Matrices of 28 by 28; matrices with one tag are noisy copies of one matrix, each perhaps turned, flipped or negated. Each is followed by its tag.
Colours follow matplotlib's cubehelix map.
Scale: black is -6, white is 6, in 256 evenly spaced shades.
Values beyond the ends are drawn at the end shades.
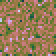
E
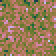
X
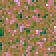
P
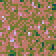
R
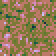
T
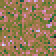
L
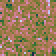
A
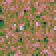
P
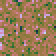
P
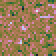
T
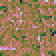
A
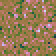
L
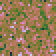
X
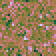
L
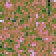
A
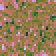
R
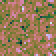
T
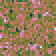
L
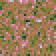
P
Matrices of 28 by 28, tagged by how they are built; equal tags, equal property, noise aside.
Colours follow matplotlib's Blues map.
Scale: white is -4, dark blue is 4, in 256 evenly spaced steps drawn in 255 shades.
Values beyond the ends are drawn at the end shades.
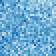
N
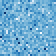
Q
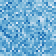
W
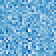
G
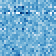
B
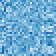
G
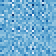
G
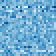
B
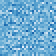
G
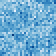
N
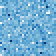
Q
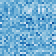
G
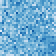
N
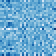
G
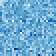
B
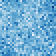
N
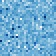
Q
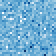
Q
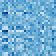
G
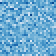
B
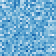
G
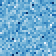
Q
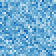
W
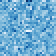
G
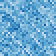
W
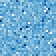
Q
